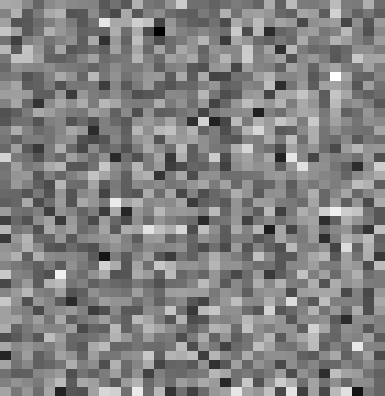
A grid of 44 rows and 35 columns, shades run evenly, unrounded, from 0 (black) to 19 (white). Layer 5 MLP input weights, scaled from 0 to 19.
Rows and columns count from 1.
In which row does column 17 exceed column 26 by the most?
18
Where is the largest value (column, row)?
31, 9
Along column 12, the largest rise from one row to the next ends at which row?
26
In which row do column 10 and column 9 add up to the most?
44
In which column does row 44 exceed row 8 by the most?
22
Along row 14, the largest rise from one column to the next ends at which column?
19
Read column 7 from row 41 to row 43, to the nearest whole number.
13 6 7
